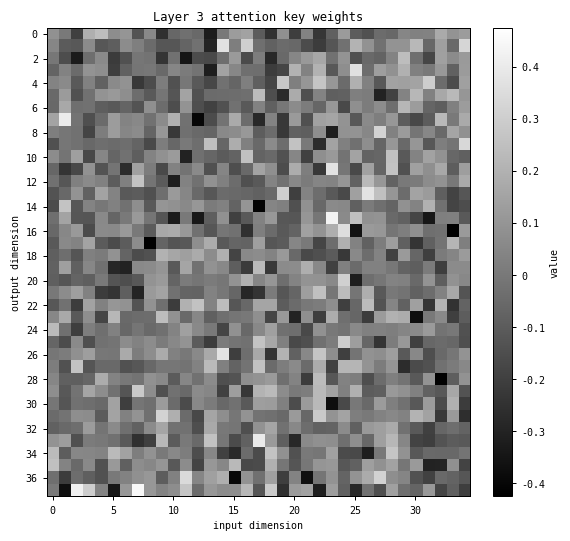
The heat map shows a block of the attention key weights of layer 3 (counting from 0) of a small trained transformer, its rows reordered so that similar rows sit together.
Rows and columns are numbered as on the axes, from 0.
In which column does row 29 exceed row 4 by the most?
7
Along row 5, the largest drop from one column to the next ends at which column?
18
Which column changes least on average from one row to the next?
0
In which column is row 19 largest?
17
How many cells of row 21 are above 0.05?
9
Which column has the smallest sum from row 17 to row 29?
30
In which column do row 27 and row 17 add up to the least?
8
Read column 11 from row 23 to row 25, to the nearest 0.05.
-0.05 0.15 0.1
